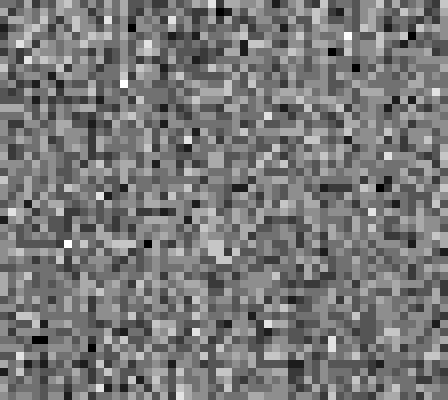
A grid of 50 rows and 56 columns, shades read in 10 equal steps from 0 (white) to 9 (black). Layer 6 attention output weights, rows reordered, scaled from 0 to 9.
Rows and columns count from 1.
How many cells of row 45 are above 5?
13
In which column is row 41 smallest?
34
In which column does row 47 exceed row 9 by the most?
1
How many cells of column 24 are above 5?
19
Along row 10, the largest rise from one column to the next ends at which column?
17
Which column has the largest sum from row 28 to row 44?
38
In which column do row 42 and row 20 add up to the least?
49
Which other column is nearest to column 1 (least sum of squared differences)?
50
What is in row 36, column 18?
2
